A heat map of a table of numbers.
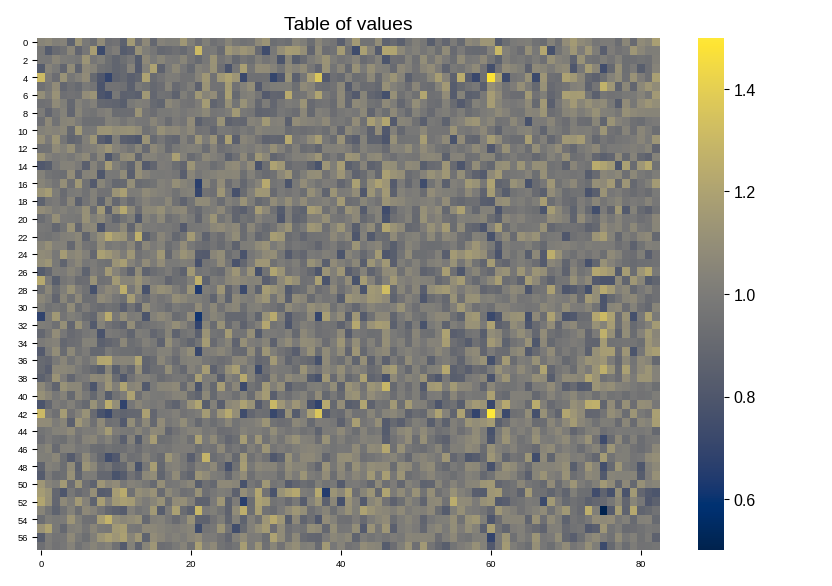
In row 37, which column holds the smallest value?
29
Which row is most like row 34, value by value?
47
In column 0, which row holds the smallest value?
31
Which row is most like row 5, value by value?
33
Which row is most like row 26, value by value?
14
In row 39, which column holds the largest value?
46
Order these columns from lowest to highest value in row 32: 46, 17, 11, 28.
11, 28, 17, 46
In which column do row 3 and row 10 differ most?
75
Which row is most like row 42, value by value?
4
